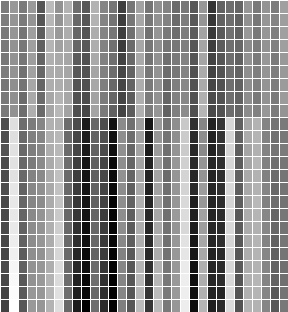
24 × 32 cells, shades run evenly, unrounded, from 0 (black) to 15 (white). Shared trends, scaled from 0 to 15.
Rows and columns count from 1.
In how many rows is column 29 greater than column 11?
15
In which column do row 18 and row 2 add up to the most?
2
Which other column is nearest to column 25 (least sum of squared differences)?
9
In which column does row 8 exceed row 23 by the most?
13
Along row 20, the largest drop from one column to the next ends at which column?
22
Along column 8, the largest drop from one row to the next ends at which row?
10
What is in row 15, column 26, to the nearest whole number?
13
